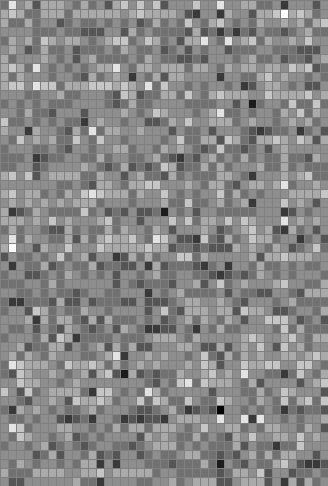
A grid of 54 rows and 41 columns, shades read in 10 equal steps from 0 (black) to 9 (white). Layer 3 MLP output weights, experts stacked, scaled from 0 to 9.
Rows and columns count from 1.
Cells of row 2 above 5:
26
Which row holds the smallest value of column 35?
50
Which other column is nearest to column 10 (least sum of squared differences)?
7
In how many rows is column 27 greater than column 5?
20
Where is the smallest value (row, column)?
46, 28
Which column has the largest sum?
36
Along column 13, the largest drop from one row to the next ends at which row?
54
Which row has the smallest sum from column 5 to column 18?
47
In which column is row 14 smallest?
11
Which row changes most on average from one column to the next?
27
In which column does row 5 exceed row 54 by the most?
29
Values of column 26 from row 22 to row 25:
5 4 5 6
